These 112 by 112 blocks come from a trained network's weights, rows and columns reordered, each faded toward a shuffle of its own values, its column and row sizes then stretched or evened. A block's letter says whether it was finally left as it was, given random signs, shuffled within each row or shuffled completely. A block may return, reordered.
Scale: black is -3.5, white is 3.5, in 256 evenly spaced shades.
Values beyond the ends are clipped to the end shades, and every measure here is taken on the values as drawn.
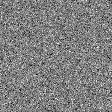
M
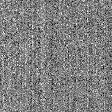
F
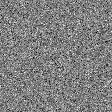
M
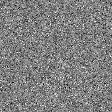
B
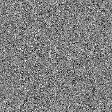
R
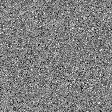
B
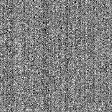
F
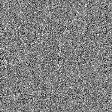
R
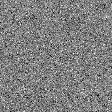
B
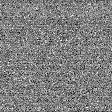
B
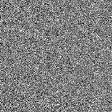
F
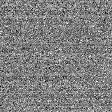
B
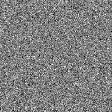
F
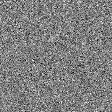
B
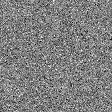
M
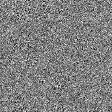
R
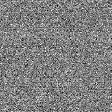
F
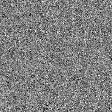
R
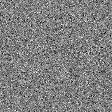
B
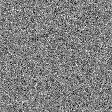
M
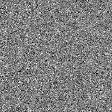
R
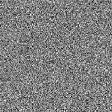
F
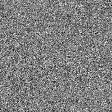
B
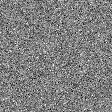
M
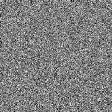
F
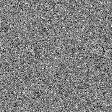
B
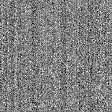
F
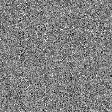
R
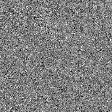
R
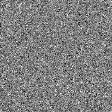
R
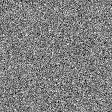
M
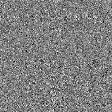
F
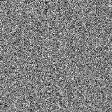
F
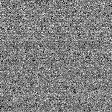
B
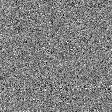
B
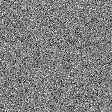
M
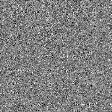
R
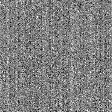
F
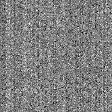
F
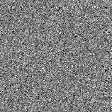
F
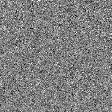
R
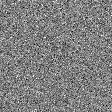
M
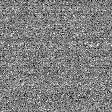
B
